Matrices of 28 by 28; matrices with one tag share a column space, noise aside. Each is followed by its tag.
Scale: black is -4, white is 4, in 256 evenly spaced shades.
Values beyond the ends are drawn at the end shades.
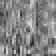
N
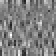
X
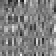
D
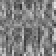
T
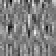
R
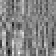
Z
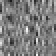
D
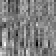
Z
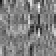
R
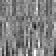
Z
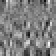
X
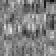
R
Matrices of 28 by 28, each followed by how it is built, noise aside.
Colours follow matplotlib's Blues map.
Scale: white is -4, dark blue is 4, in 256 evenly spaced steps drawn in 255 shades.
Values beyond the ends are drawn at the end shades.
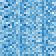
repeating rows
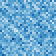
Toeplitz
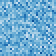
Toeplitz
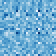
low rank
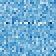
uneven rows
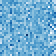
uneven columns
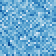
Toeplitz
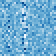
uneven columns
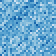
Hankel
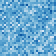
Hankel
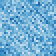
Toeplitz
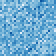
Hankel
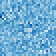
block diagonal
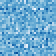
uneven rows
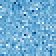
sparse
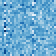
uneven columns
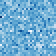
uneven rows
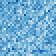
Hankel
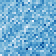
Hankel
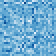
low rank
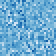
block diagonal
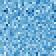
low rank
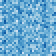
repeating rows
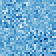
block diagonal
